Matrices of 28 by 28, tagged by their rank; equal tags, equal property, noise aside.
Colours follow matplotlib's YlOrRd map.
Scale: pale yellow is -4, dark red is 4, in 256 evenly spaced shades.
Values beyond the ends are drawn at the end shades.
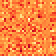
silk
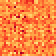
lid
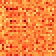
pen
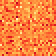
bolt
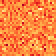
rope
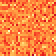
rope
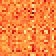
pen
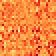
silk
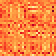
pen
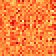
silk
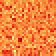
lid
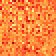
silk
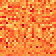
silk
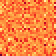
silk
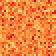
rope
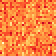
bolt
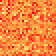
bolt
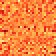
rope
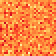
bolt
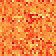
pen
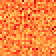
rope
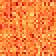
pen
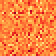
bolt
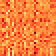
pen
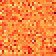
lid
